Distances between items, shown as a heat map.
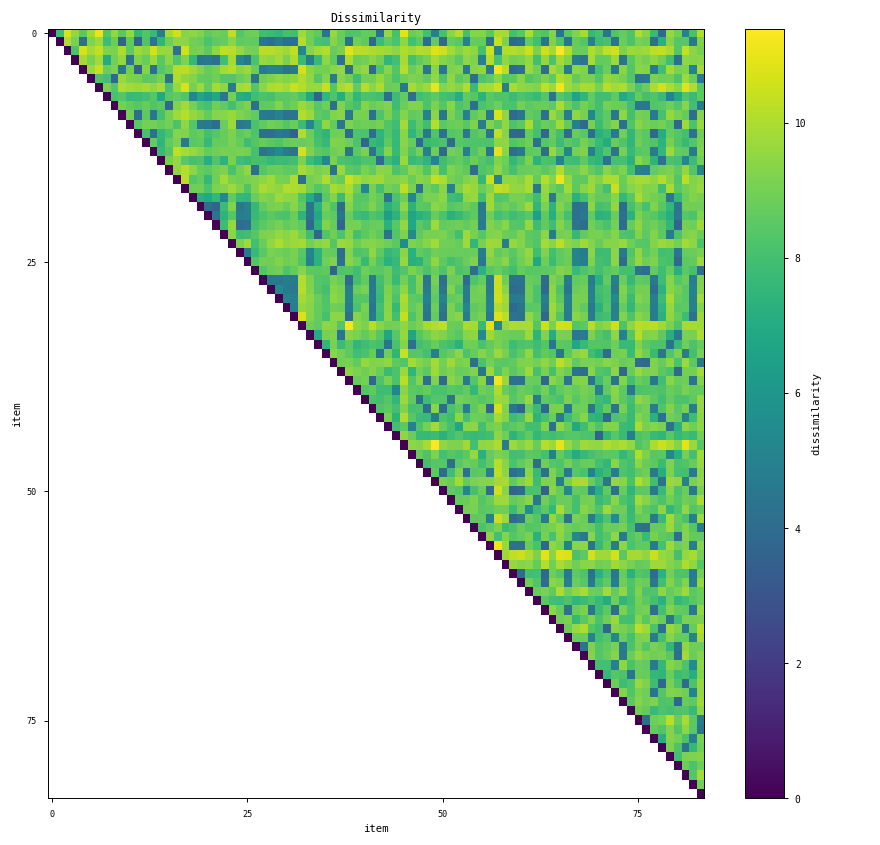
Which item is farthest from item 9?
57
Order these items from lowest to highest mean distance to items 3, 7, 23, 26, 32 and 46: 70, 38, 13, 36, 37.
37, 36, 70, 13, 38
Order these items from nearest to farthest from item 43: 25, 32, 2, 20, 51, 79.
79, 20, 25, 51, 32, 2
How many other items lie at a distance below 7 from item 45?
3
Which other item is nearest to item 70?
44
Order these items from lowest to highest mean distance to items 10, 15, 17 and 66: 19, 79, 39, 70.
19, 70, 39, 79
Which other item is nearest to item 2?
16
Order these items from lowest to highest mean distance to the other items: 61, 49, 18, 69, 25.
69, 25, 18, 49, 61
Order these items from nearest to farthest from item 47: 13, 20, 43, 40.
40, 20, 43, 13
